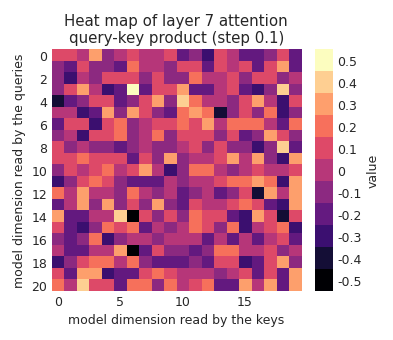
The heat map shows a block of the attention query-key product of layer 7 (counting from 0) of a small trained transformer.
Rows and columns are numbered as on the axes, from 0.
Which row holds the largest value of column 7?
10
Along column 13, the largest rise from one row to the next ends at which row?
6
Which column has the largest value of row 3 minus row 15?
2
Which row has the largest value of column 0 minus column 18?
14
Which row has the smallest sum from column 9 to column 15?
18
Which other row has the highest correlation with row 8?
1
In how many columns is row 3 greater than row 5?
10
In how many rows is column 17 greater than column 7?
11
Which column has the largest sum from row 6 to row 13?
19
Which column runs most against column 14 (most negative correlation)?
7
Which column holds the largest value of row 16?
3
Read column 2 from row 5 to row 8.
-0.3 0.1 -0.3 0
